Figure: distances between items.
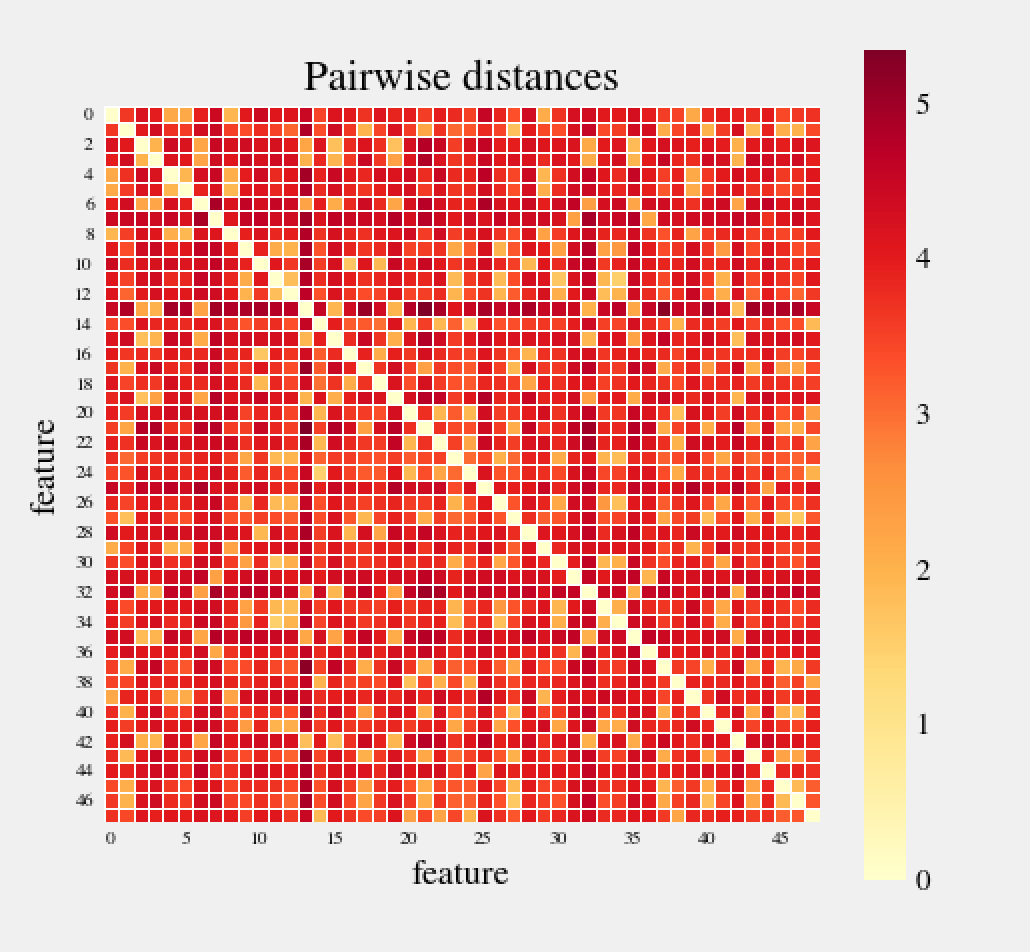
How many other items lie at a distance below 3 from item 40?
8
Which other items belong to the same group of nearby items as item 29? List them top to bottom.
0, 4, 5, 8, 39
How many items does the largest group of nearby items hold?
9
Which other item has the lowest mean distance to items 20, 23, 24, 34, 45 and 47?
14
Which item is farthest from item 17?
13
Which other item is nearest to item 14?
24
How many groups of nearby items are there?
8
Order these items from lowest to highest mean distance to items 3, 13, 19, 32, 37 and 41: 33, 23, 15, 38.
15, 23, 33, 38
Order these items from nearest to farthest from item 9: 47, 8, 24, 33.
33, 24, 47, 8
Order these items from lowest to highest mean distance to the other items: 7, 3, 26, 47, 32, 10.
26, 47, 3, 10, 32, 7
